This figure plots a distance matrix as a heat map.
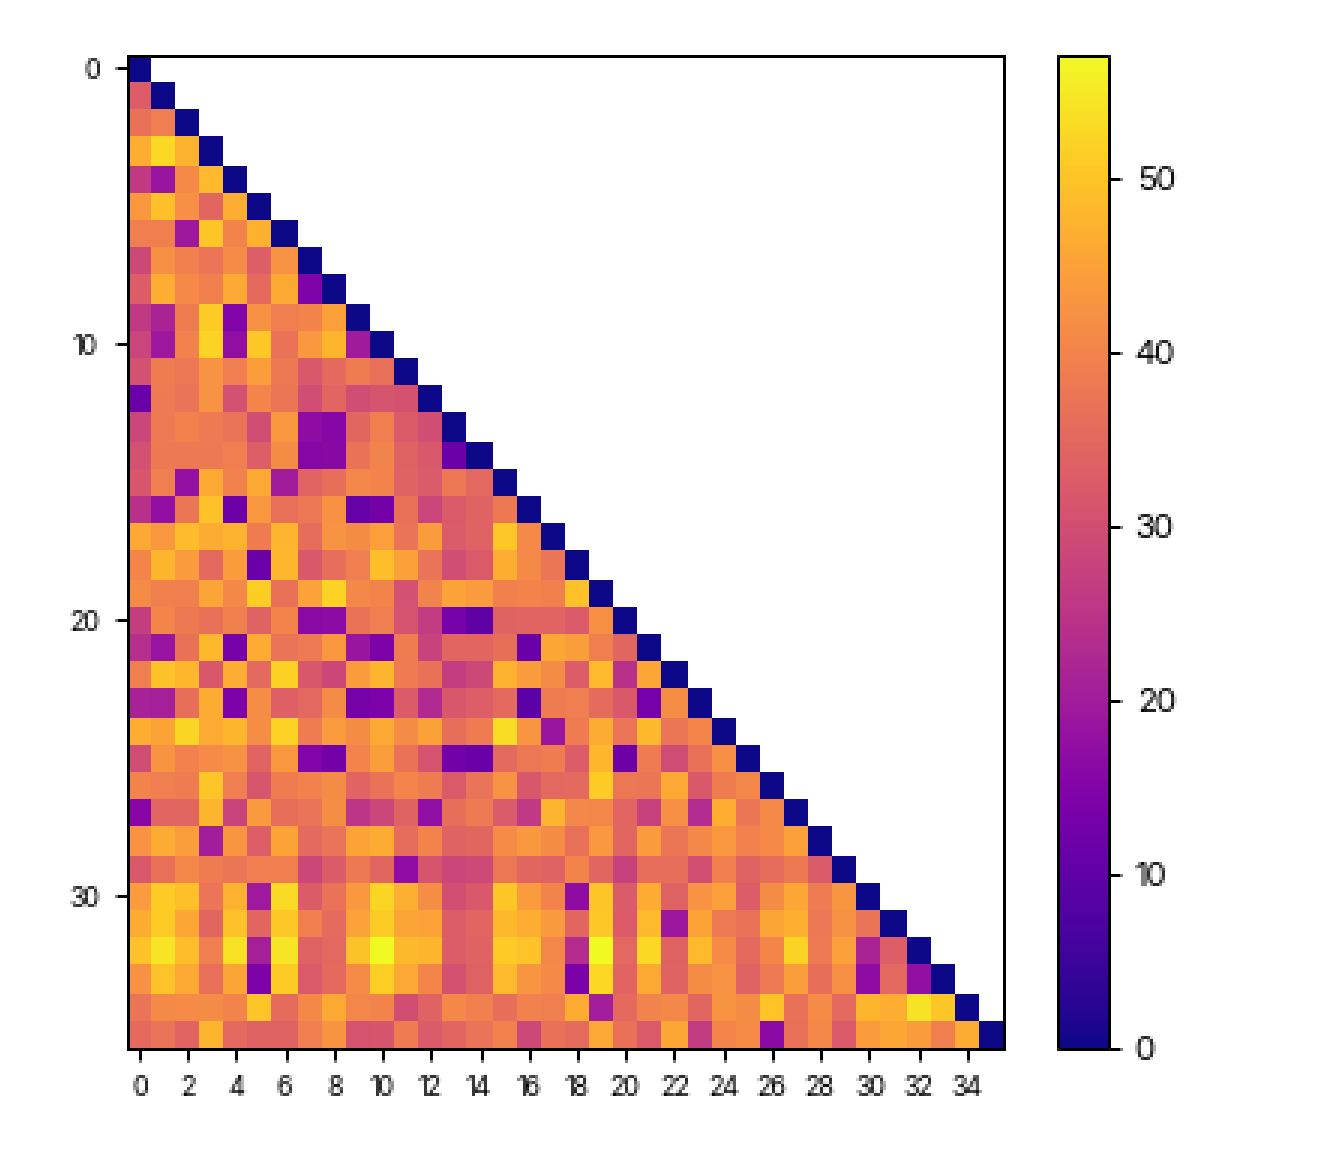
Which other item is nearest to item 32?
33
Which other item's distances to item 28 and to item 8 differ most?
25
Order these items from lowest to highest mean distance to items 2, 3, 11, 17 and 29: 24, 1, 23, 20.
20, 23, 24, 1
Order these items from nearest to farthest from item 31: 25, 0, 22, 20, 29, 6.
22, 20, 25, 29, 0, 6
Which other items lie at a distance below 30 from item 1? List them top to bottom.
4, 9, 10, 16, 21, 23
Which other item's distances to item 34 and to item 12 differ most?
0
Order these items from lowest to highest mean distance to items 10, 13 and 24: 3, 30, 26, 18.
26, 18, 30, 3
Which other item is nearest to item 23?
16
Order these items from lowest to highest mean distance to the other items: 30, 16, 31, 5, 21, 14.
14, 16, 21, 5, 30, 31
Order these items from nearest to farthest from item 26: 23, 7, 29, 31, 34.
23, 29, 7, 31, 34
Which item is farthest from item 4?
32
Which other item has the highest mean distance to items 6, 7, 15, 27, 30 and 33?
24
